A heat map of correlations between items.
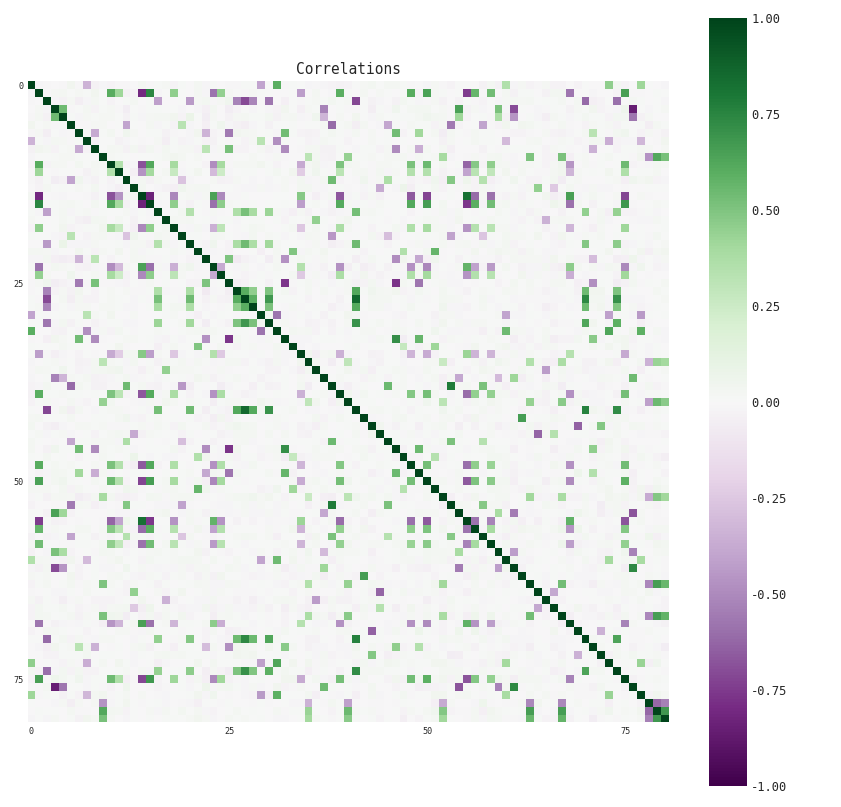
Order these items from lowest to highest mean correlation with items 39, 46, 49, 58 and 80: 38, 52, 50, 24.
38, 52, 24, 50
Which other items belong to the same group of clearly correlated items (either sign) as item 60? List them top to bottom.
0, 7, 29, 31, 73, 77
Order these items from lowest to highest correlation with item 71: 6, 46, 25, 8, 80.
25, 8, 80, 6, 46
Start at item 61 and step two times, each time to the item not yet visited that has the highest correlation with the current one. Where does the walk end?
37
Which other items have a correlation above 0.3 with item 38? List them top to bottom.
12, 45, 53, 57
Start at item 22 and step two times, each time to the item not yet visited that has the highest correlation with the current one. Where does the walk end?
8
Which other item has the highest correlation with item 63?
79
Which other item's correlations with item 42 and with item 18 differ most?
62
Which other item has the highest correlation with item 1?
15
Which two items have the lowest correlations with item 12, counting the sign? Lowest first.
5, 19
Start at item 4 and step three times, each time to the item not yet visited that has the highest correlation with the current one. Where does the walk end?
59
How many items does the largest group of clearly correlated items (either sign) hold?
17
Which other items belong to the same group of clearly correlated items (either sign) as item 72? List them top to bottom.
43, 69
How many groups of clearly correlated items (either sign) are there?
12
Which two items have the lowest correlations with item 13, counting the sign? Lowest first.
44, 66
